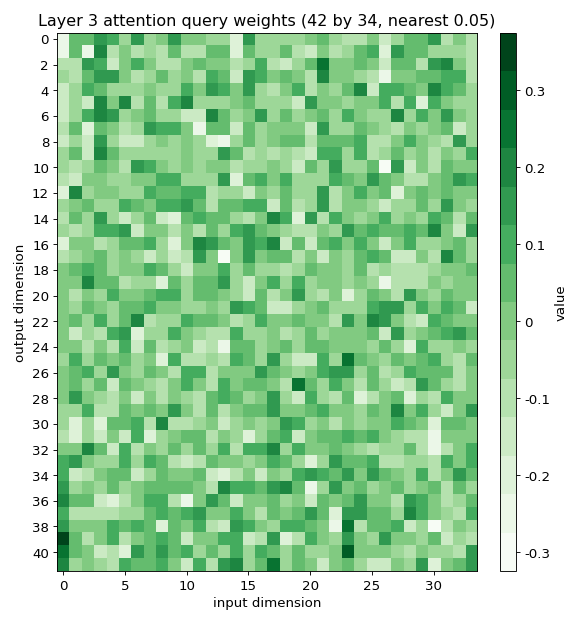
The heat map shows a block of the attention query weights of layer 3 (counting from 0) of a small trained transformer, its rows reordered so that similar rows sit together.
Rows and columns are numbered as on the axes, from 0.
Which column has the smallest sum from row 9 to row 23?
0
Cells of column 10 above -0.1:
32
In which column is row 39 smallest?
18
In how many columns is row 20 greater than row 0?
18
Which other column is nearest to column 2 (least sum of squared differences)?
16
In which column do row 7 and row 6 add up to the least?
11
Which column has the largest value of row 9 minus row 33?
3
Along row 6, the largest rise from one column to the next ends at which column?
12
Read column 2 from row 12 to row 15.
-0.05 0.05 -0.05 -0.05
